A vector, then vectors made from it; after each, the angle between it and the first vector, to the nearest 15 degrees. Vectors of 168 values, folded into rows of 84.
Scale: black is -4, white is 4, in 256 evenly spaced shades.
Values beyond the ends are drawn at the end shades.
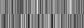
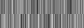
165 degrees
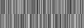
150 degrees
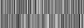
60 degrees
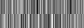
165 degrees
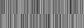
150 degrees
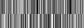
165 degrees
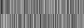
105 degrees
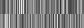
105 degrees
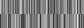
120 degrees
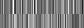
90 degrees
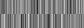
150 degrees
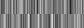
150 degrees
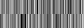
135 degrees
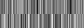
165 degrees
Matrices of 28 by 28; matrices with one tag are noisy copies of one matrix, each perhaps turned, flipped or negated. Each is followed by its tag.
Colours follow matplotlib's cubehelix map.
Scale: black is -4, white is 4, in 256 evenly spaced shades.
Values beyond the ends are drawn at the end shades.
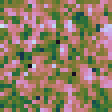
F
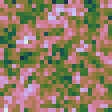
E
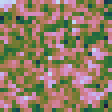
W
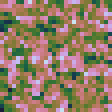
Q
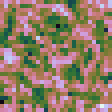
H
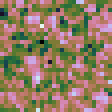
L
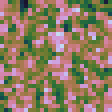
Q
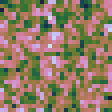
Q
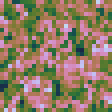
L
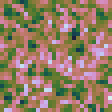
L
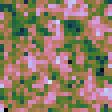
E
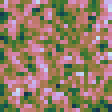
W
